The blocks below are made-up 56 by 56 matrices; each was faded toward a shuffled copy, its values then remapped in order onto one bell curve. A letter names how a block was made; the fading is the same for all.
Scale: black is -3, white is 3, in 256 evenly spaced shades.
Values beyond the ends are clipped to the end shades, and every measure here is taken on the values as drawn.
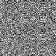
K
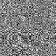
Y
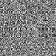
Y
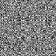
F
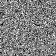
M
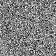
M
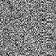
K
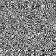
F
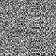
Y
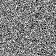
M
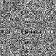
K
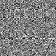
F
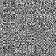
Y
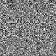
F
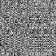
Y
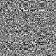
F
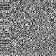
Y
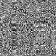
F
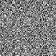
K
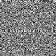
F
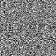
K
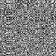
Y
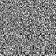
K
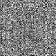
K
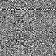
F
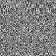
Y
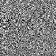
K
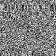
K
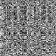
Y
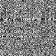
F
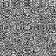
Y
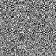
F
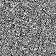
M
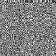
Y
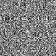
K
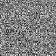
K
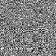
F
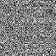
F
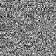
K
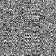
K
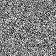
M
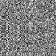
K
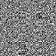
F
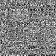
F
